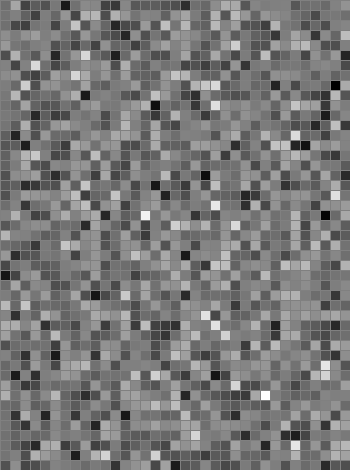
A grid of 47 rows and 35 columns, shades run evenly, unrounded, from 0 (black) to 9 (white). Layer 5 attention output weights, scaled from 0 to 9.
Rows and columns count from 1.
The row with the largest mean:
32
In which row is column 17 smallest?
20
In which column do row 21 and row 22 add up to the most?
15
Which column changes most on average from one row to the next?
34
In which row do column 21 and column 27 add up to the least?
18
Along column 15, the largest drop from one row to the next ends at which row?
23
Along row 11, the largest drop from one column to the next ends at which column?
16
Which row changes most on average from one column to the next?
6
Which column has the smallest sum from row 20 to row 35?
33
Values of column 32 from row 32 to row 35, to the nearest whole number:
5 3 3 6
